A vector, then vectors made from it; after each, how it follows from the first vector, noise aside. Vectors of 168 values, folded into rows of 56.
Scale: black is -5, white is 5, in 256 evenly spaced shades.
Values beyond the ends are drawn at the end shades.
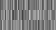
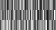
wrapped around, scaled up.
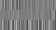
reversed, partly zeroed.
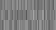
reversed, negated, shrunk.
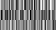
wrapped around, negated, scaled up.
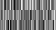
wrapped around, scaled up.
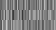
copied.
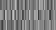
sign-scrambled.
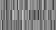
negated.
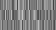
sign-scrambled.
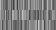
negated.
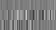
reversed, partly zeroed.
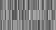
copied.
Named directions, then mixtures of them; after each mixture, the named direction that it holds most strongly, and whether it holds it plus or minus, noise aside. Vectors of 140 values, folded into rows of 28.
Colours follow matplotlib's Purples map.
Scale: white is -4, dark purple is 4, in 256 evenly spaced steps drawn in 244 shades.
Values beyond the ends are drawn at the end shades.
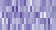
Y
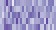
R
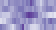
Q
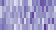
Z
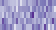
Z, plus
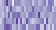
R, plus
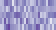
R, plus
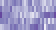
Z, minus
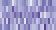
Y, plus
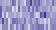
Y, minus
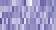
Y, plus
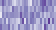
Z, plus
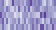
Y, minus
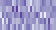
Y, plus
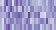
R, plus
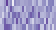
R, plus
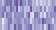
Z, minus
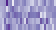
R, plus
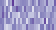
R, minus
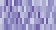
R, plus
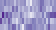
Q, minus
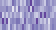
Y, minus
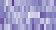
R, minus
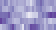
Q, minus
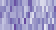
Z, minus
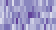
R, plus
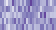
Y, minus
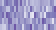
Z, minus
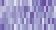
Z, plus
